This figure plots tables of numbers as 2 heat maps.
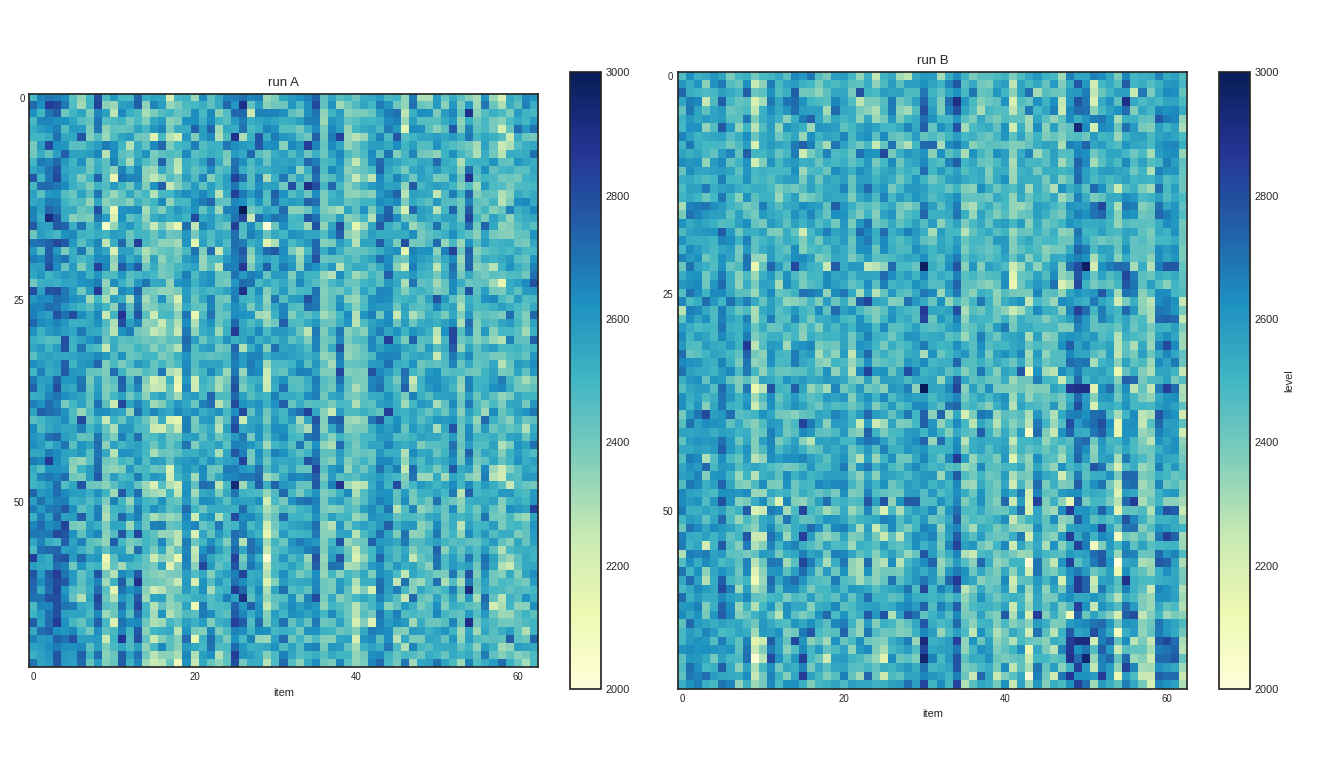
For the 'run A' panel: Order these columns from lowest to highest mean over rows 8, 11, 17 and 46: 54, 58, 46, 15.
58, 46, 15, 54
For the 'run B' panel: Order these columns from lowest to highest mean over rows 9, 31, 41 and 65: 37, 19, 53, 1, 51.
51, 19, 1, 37, 53
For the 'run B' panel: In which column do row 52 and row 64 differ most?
54
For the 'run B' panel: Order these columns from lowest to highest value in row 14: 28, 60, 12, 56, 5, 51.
12, 51, 60, 28, 56, 5
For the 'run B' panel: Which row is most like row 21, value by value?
33
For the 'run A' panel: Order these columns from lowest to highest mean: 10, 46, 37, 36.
36, 10, 46, 37
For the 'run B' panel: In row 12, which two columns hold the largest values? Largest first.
49, 5
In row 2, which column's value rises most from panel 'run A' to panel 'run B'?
14
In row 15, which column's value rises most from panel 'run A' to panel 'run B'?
10
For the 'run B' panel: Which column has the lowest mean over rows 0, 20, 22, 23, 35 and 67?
9
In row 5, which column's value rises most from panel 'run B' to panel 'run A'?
25
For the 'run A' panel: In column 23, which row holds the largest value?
53
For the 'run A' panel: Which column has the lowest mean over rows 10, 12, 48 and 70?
15
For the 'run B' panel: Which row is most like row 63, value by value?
16
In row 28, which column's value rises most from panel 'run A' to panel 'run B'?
30
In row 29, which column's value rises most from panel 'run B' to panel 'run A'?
52
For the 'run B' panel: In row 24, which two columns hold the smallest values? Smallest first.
41, 47
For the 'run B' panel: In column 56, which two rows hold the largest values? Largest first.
49, 62
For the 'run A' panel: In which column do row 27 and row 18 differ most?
43
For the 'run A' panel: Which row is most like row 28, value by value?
49
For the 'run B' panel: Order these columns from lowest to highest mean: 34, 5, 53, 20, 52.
53, 20, 52, 5, 34
